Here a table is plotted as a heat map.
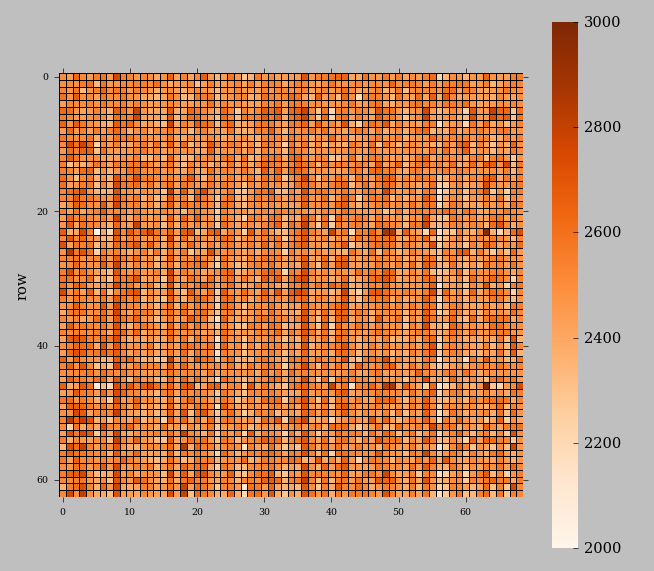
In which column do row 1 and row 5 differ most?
64
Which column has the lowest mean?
56
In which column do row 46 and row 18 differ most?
49
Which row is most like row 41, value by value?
39
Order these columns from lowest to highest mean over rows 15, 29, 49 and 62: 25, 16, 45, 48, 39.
45, 39, 25, 48, 16
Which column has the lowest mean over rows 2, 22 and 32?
23
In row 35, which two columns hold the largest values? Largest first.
8, 36
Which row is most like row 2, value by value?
20
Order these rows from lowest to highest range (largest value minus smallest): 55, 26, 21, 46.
21, 26, 55, 46
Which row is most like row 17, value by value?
59
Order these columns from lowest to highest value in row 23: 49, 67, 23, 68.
67, 23, 68, 49
